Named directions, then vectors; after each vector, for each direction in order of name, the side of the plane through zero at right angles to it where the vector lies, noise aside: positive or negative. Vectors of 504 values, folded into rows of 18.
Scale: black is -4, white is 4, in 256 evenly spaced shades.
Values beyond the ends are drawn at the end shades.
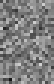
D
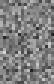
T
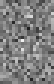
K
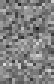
positive, positive, positive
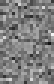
negative, negative, negative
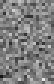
negative, negative, positive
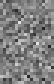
positive, positive, negative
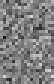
positive, positive, positive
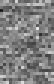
positive, negative, negative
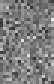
negative, positive, negative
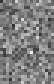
positive, negative, negative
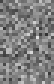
positive, negative, negative
